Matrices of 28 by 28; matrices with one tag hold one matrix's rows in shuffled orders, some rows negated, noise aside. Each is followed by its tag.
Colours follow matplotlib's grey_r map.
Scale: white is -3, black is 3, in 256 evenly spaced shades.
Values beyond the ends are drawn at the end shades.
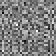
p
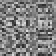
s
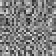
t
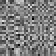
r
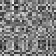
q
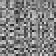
r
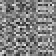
s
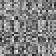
q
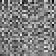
p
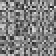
r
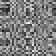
t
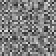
p
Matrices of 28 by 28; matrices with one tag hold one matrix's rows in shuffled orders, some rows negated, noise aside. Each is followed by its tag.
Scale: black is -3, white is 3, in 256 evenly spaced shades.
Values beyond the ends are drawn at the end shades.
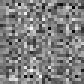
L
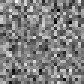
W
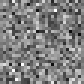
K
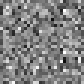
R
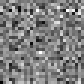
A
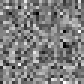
R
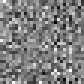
W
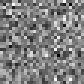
W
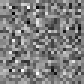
K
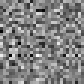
A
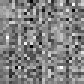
L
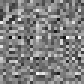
A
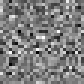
A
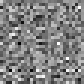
A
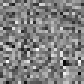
R
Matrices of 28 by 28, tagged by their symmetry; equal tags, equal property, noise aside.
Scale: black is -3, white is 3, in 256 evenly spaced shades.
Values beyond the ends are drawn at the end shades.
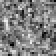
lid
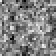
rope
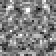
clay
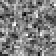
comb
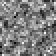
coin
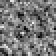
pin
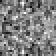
rope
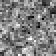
pin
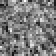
lid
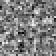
comb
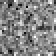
rope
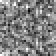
rope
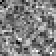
coin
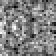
rope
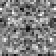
clay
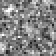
coin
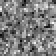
lid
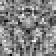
clay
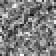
coin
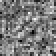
coin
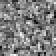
comb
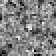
pin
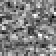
lid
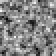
pin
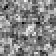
coin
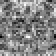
clay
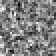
lid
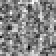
rope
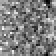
rope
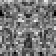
clay
